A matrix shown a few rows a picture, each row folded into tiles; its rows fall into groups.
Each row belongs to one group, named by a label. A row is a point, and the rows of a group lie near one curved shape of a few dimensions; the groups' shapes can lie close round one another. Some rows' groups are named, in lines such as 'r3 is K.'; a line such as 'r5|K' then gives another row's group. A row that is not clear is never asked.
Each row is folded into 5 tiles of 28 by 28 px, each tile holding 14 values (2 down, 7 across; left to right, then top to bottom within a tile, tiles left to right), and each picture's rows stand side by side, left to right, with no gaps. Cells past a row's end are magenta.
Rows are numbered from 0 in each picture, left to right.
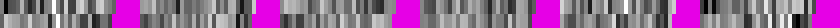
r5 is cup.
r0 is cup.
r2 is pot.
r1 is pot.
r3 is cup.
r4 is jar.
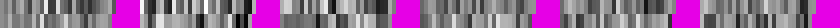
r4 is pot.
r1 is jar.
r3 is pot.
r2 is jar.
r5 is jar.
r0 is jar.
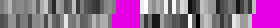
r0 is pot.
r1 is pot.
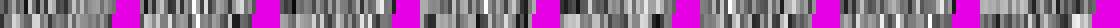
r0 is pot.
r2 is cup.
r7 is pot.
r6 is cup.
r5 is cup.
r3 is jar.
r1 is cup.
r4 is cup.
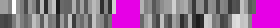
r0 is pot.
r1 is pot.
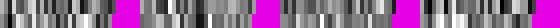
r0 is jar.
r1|pot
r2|cup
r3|jar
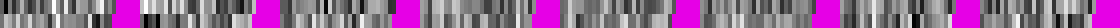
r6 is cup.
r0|cup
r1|pot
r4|pot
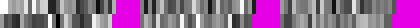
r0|pot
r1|cup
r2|jar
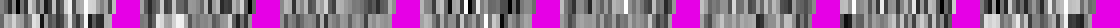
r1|jar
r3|jar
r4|jar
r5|jar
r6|pot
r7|cup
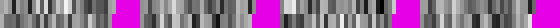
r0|jar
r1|cup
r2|pot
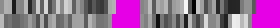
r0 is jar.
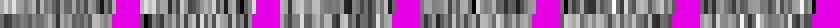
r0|pot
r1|pot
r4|cup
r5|cup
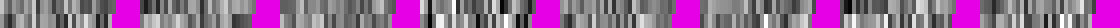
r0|jar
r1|cup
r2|cup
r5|pot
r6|cup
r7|cup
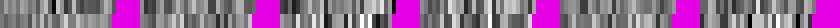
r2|cup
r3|cup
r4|pot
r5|pot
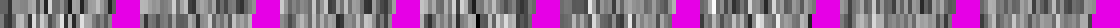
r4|pot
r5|pot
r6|jar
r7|pot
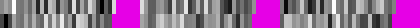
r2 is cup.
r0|pot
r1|jar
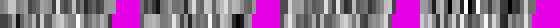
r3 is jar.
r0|pot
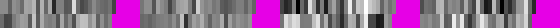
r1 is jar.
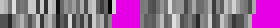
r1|cup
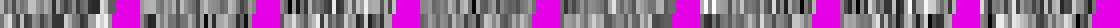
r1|jar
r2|cup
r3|pot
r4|cup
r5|pot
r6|cup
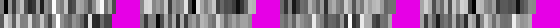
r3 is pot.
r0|cup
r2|cup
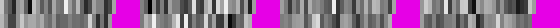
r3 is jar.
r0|jar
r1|cup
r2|cup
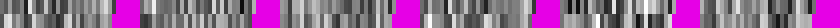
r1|pot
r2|cup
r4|cup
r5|cup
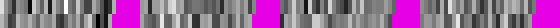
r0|jar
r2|pot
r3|cup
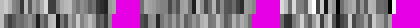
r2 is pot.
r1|pot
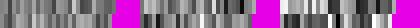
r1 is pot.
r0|jar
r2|pot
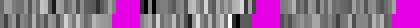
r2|pot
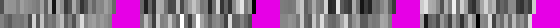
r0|jar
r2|jar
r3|pot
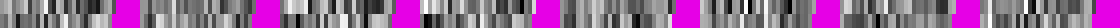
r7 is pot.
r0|pot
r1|jar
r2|pot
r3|pot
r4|cup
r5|jar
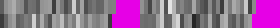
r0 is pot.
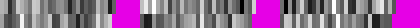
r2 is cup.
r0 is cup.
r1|pot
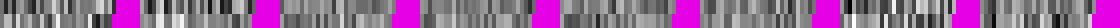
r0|cup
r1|jar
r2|jar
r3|jar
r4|jar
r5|cup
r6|cup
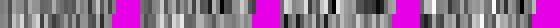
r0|cup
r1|jar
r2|pot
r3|pot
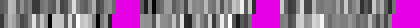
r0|pot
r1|cup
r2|jar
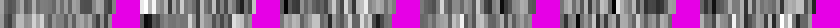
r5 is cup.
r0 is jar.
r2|cup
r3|jar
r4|pot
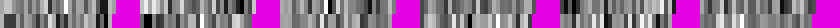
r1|pot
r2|jar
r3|pot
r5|jar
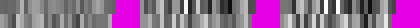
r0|cup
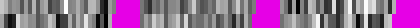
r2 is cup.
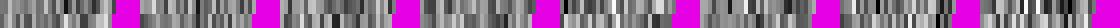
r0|pot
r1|pot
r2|cup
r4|cup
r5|jar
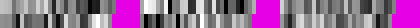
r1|pot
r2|jar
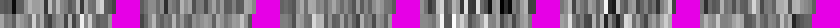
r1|pot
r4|pot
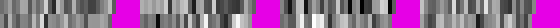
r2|jar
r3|jar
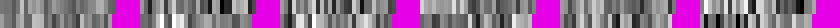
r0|cup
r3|pot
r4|cup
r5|pot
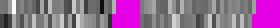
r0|pot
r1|pot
